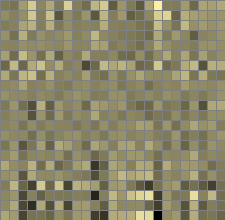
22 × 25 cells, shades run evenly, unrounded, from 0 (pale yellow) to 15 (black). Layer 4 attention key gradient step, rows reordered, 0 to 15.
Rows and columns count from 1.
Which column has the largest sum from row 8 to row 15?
4
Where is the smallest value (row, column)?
1, 18
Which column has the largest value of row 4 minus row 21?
22
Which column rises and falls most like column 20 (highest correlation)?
9
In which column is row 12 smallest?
11
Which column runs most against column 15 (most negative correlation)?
3
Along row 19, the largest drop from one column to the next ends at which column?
5
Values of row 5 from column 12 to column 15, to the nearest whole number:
5 7 7 7
